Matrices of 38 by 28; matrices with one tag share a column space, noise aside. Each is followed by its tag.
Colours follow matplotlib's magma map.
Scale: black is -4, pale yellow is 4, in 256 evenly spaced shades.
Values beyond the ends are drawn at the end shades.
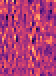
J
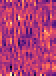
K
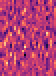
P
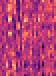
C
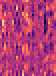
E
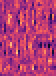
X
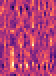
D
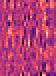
K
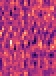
P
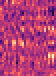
P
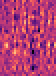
X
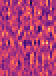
P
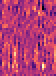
D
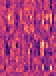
X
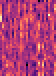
C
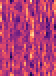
C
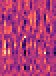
X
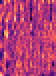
C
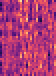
C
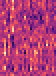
X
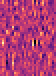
P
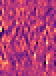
P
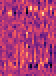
D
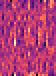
K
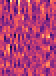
J
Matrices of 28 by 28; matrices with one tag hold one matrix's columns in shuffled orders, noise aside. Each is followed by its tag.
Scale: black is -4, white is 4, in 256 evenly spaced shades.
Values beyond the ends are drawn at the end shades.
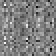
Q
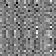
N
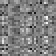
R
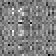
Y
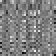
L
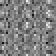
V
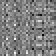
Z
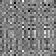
N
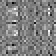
Y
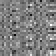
Z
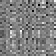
N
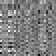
L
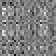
Y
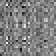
Q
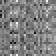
V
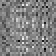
Q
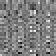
L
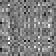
Q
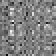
Y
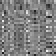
L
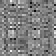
N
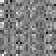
V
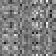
V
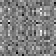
Y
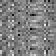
Z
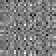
Z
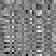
L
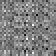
Z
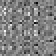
Y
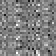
Z
